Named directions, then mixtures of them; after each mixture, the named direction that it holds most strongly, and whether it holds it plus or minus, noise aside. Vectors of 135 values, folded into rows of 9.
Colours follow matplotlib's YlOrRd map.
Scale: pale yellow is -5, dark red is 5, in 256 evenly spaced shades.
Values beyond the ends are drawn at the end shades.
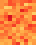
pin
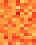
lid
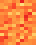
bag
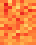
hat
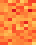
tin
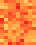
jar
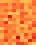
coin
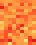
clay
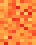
lid, minus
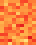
clay, plus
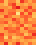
lid, minus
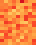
bag, plus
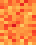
pin, plus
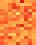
bag, plus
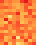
coin, minus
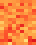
clay, plus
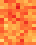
jar, plus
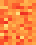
bag, plus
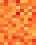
lid, plus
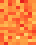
lid, minus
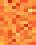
tin, minus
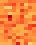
pin, plus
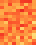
coin, minus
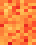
hat, minus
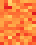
pin, minus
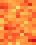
jar, minus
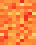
bag, plus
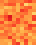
pin, plus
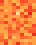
lid, minus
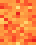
jar, minus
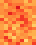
jar, plus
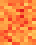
clay, plus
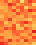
tin, plus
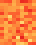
coin, minus
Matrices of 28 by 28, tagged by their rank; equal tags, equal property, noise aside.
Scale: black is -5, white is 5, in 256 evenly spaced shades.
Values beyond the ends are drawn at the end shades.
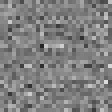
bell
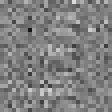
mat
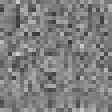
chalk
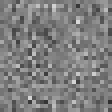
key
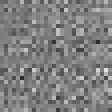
mat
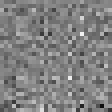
key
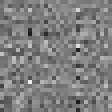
mat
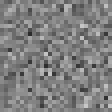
chalk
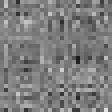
mat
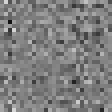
key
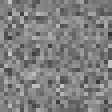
mat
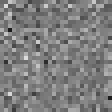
key
